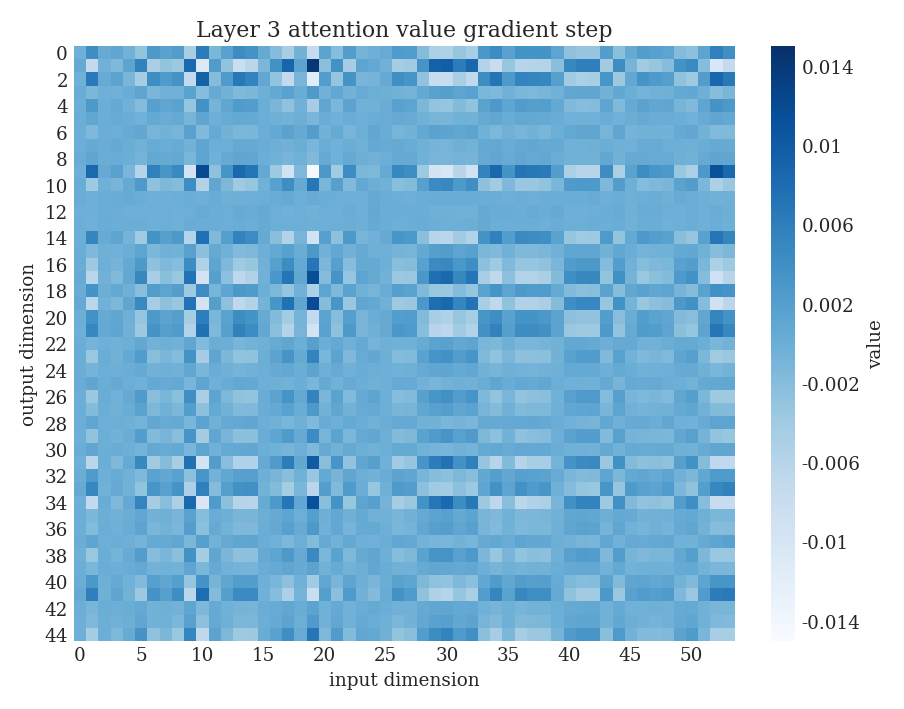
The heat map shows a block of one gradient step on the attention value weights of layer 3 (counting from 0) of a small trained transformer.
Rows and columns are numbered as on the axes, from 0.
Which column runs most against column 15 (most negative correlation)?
0
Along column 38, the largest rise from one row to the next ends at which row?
2
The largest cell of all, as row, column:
1, 19
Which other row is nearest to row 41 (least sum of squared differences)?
14
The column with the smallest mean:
10
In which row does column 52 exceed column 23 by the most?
9
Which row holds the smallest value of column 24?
33
